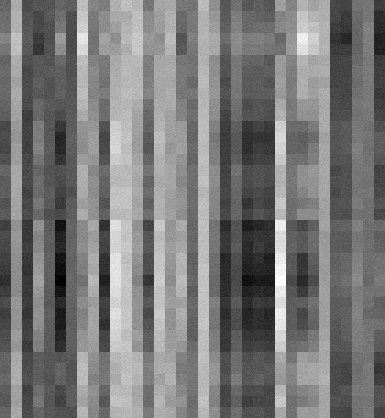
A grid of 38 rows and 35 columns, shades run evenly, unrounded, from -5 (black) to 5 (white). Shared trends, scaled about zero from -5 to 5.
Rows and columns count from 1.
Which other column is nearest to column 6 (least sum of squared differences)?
23
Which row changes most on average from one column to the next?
26
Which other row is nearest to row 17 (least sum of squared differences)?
11
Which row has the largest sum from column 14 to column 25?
4
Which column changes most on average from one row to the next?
28
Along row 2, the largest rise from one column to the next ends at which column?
8
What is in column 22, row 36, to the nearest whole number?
-1
